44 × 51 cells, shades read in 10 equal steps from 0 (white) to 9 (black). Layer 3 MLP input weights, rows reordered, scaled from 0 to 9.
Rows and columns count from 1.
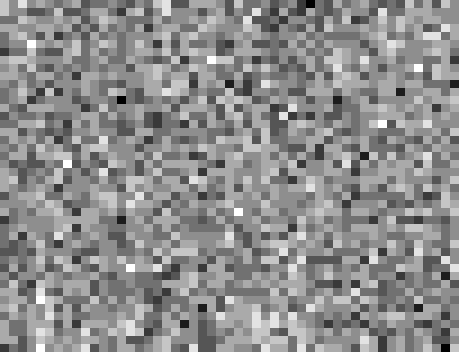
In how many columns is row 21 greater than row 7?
22
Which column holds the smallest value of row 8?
24
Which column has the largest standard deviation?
50
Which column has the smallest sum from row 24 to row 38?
5
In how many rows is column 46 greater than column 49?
15
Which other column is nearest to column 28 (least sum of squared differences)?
12
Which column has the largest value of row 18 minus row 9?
47
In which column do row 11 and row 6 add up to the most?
26
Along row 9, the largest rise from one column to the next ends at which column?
48
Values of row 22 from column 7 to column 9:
2 5 4
